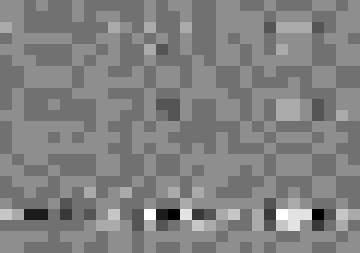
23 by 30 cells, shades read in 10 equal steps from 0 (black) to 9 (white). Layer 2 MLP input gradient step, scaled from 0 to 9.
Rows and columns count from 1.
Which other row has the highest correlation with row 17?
14
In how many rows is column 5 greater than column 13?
5
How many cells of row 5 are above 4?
15
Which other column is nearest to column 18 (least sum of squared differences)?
17
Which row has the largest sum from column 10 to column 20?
21
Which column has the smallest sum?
27
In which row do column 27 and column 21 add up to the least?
20
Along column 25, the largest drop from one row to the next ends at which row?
22
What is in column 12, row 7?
5
